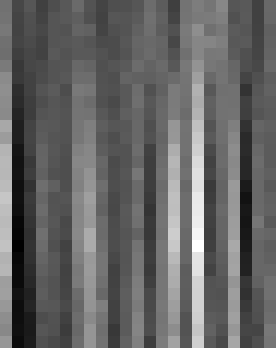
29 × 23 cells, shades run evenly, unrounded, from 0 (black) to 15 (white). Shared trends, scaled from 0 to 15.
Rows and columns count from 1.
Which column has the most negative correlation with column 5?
23
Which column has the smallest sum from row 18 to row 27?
2
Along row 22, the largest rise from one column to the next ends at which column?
17
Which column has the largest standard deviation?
15
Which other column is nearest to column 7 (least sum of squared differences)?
14
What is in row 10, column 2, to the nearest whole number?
2
